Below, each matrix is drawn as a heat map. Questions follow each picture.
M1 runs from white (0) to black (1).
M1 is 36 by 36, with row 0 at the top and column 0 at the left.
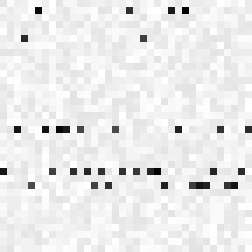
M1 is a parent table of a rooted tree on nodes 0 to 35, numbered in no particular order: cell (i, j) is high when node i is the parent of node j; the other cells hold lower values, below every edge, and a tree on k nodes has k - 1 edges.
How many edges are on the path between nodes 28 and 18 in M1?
3
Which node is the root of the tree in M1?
1
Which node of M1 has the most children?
24
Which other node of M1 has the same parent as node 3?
20
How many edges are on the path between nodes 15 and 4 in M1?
2
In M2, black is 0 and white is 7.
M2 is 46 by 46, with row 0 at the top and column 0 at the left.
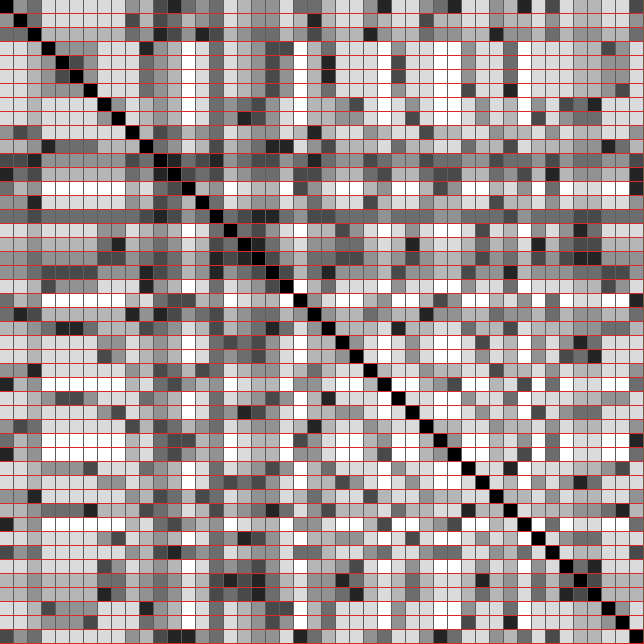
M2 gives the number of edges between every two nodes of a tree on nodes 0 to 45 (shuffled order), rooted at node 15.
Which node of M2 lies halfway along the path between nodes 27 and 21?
12
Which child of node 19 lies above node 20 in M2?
10
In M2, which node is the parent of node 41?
18
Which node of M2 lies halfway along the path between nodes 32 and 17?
11
